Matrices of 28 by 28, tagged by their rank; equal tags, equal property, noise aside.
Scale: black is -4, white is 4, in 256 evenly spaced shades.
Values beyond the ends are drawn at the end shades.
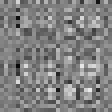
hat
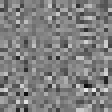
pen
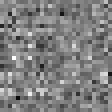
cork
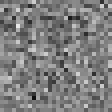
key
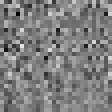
pen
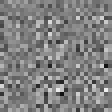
hat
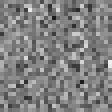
key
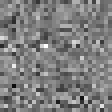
cork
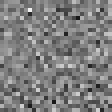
key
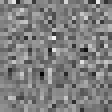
cork
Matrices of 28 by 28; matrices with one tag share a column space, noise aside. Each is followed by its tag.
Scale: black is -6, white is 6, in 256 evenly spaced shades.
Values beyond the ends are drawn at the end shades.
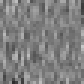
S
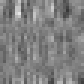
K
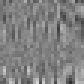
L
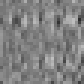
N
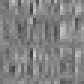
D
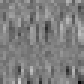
L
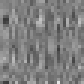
N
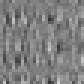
N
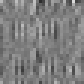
D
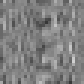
N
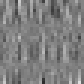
K
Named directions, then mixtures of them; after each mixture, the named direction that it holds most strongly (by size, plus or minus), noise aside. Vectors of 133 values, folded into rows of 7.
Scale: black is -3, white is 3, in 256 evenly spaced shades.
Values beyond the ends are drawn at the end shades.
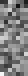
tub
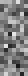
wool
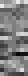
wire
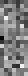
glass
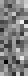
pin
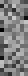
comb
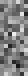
wool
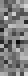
pin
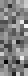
pin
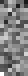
tub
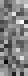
pin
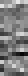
wire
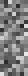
tub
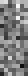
glass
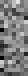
comb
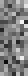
pin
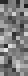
wool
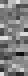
wire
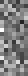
comb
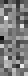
glass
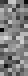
tub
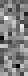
glass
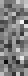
pin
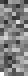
tub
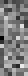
glass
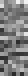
wire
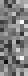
pin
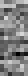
wire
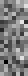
pin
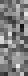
wool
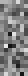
wool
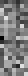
glass
